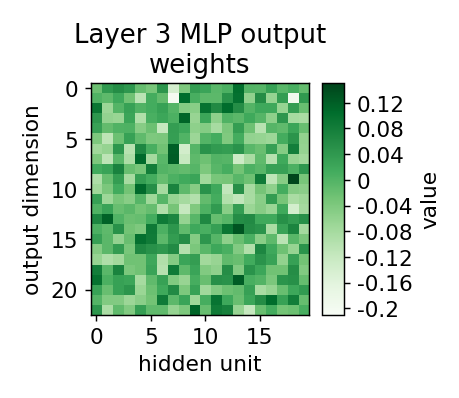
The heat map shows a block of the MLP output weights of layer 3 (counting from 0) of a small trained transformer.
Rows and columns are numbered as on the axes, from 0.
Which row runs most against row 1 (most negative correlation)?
6
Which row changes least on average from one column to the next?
8
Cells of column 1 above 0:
5
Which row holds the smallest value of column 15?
4
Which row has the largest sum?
13
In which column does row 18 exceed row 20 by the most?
15
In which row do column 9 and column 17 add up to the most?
22
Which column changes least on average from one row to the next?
3
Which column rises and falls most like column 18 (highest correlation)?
14
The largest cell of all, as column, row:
18, 9
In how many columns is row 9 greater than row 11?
13
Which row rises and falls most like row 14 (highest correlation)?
19
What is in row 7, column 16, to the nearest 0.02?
-0.1
